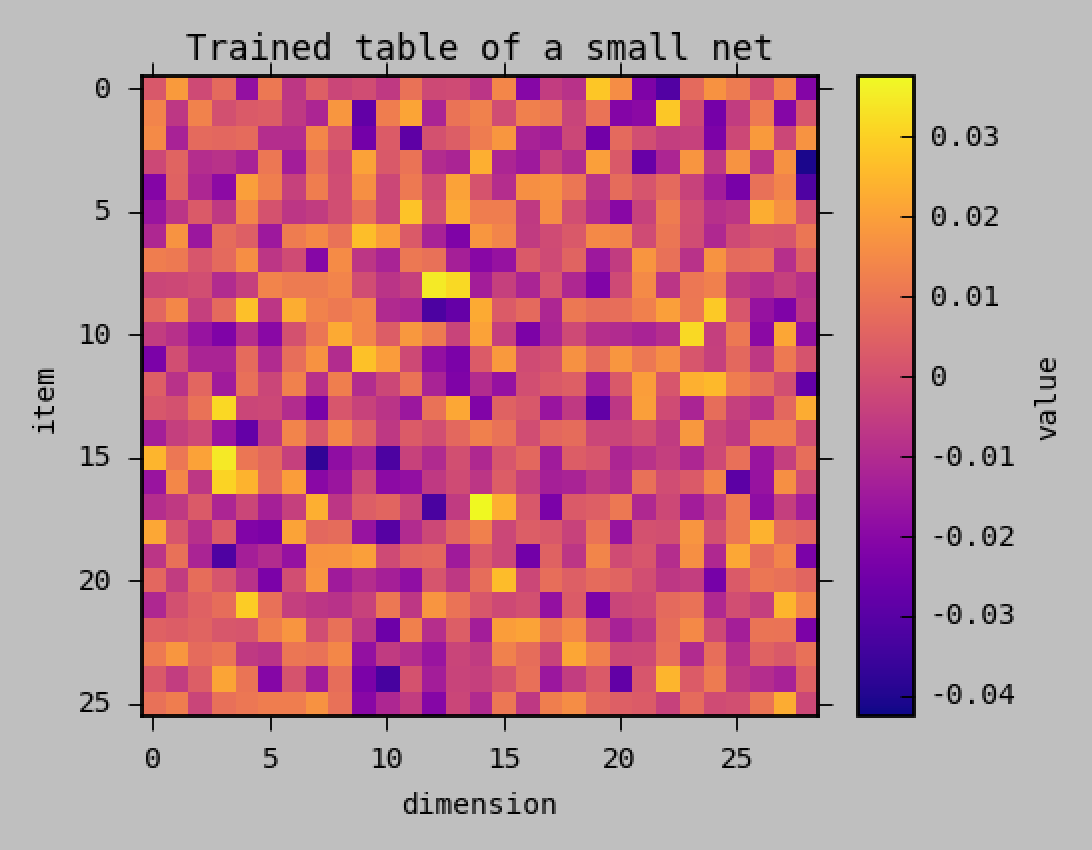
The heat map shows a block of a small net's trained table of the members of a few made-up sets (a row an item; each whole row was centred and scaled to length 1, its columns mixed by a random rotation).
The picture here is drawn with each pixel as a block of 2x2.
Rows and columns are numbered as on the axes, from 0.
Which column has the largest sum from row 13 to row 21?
27
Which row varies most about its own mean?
9
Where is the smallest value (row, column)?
3, 28
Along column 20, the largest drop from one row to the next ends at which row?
1
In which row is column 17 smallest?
17
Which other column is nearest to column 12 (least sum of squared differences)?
13
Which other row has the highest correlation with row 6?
11
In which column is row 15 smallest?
7
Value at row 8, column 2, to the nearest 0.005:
0
